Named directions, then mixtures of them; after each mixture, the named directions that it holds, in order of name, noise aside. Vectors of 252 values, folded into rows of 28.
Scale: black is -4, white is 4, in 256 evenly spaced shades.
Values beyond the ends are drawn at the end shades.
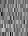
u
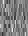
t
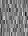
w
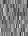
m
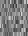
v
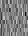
w.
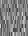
v, w.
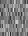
u, v.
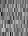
u.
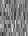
t.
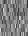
m.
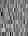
u.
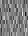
w.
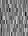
w.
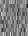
m, u.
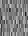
w.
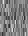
t.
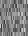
v, w.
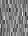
w.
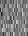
u, w.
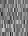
u.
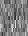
m, t.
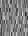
w.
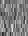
t, u.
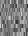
v.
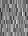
u, w.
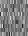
u, v.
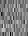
u.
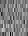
u.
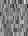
m, v.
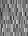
u, w.
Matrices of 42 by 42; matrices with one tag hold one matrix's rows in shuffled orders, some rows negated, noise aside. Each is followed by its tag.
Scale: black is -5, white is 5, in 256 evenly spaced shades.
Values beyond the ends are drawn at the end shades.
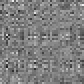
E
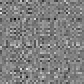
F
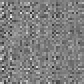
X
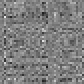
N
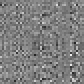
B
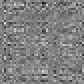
N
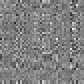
B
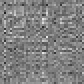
N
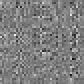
B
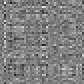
N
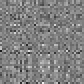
F
